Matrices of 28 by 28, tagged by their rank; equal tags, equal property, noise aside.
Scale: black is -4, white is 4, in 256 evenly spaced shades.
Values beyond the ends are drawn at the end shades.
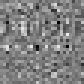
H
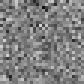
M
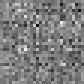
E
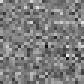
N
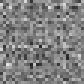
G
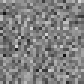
M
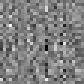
H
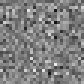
M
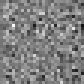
G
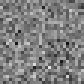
M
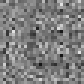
E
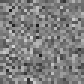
N
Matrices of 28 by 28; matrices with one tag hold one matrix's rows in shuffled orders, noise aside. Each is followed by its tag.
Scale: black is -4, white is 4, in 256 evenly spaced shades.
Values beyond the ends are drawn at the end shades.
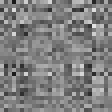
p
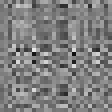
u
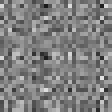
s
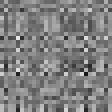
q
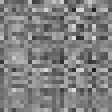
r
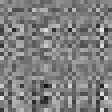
s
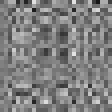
u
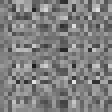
u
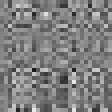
u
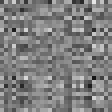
p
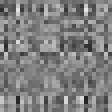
q
